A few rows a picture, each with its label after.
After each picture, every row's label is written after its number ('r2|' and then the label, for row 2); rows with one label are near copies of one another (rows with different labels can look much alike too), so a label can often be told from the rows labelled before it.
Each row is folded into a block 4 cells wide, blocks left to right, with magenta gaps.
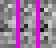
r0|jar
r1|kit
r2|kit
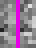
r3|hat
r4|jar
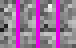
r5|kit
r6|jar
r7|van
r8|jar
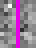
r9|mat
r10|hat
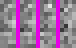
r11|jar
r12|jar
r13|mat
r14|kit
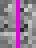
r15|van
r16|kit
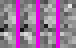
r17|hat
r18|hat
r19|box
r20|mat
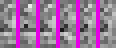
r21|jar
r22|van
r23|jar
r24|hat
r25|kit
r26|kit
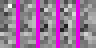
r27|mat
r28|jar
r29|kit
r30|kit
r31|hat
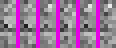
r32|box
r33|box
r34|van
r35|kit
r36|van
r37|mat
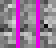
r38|jar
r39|hat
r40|box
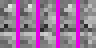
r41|van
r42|van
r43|hat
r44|van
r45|box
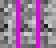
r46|kit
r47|jar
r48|box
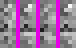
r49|kit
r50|van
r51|hat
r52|van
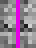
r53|box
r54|box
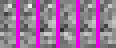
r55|mat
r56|mat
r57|jar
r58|hat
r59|jar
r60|jar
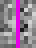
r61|jar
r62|kit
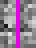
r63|box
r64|jar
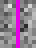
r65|mat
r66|kit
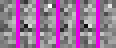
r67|jar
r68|box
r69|mat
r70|kit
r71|box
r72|mat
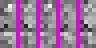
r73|van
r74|box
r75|mat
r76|hat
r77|box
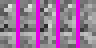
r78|van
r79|van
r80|kit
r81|jar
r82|hat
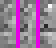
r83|jar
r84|kit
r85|van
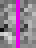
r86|hat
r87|kit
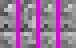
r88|van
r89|jar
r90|van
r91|van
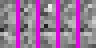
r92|hat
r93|kit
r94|van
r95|jar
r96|jar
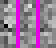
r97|box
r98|mat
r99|jar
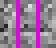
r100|kit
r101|van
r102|jar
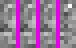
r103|jar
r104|jar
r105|jar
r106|mat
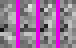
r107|hat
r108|van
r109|kit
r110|kit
